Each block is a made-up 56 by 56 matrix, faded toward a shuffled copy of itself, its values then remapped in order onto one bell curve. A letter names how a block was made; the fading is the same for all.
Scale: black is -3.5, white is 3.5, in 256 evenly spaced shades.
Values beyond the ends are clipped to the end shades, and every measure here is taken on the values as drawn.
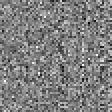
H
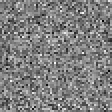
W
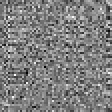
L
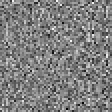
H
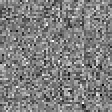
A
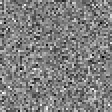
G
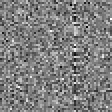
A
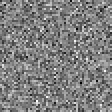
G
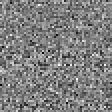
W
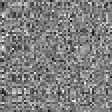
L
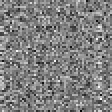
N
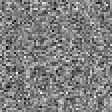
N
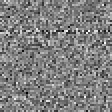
W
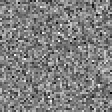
G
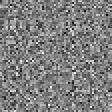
A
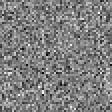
N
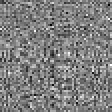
L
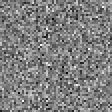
G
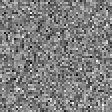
G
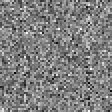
G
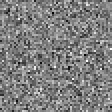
G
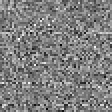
W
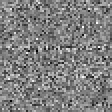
W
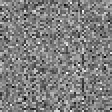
H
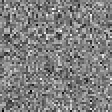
A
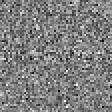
W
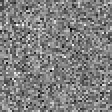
G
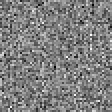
G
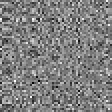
L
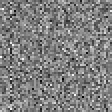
H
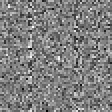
H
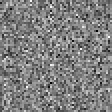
G
